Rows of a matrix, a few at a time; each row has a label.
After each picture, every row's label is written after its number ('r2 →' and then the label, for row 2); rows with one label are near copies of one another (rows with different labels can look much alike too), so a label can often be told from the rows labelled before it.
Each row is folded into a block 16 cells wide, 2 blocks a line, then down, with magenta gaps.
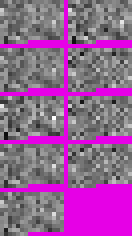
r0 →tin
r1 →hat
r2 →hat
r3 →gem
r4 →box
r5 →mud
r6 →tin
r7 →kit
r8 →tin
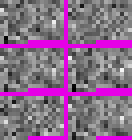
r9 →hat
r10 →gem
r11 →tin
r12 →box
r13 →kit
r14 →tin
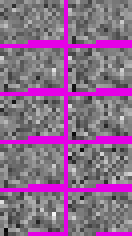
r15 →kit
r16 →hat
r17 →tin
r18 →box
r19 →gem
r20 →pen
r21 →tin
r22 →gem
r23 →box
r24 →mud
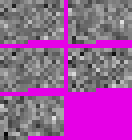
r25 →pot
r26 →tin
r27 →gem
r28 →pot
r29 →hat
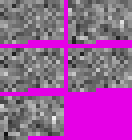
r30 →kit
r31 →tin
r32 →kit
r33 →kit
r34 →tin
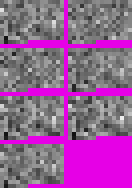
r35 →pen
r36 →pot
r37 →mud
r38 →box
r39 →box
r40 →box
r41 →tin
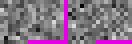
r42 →hat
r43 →kit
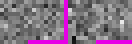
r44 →pot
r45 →tin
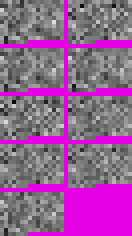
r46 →hat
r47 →kit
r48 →box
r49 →pen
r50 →gem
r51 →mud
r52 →gem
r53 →gem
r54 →pen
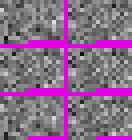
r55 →box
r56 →pot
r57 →pot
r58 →kit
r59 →tin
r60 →pot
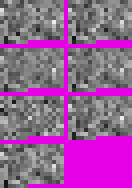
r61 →tin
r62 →pen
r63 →tin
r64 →box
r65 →mud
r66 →tin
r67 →hat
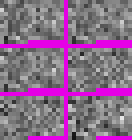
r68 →pen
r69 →pen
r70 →hat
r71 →kit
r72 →gem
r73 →hat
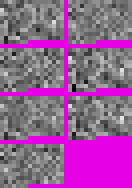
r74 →box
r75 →gem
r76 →kit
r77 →box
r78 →pen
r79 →pen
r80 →gem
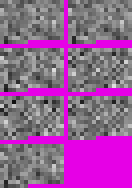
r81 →tin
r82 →tin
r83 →hat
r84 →pot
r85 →gem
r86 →kit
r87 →box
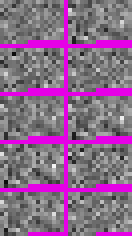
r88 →gem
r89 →hat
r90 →kit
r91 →pot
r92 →box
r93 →tin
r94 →pen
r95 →gem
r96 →pen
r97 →pot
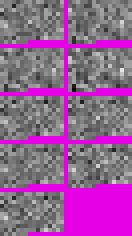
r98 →mud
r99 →pen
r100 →hat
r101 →tin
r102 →kit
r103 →mud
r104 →pot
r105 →mud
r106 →pot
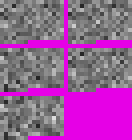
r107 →gem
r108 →mud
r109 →hat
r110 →kit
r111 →hat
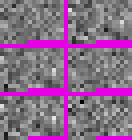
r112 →gem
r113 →hat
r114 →tin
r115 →kit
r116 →tin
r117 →gem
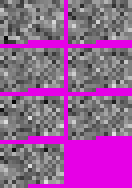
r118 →pen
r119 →kit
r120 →gem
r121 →pot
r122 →mud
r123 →pot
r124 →mud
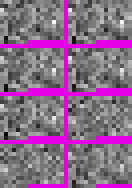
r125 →hat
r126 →box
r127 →tin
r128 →tin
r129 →box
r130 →kit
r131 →mud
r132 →tin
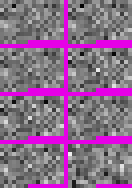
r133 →gem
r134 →gem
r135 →kit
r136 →mud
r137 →mud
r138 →gem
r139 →pot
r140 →tin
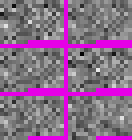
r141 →mud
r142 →kit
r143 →pot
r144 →mud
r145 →gem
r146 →tin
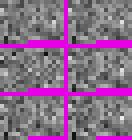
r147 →box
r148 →tin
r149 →mud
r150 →hat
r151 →box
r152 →hat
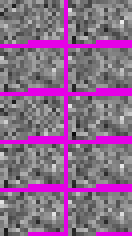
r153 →kit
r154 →hat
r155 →hat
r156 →box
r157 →gem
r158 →pen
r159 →hat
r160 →tin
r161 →hat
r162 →pen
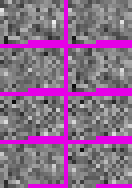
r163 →tin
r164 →tin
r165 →mud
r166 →pen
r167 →pot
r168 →pot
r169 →pen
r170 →kit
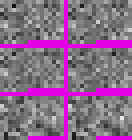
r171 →kit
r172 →kit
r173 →gem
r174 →mud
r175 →box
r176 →hat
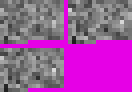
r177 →tin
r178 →hat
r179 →hat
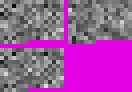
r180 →gem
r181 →hat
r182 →pot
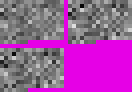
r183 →mud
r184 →kit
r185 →gem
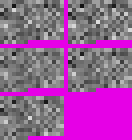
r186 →kit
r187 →mud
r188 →gem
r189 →gem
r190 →mud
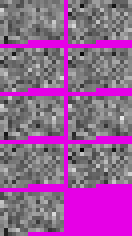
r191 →box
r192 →mud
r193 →kit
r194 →gem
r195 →hat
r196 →tin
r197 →gem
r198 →kit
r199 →tin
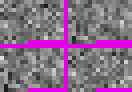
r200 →mud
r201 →pen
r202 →pen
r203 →pot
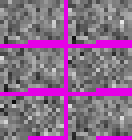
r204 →pen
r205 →tin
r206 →box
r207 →kit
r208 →kit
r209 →tin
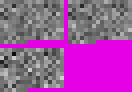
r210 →gem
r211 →kit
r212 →kit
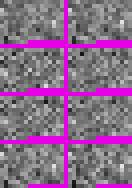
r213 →tin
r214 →tin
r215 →pot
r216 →gem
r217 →pot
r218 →mud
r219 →tin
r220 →pen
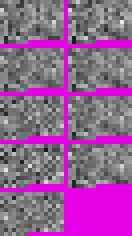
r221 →box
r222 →hat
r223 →hat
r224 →tin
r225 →kit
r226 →pen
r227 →pot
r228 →tin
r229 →pot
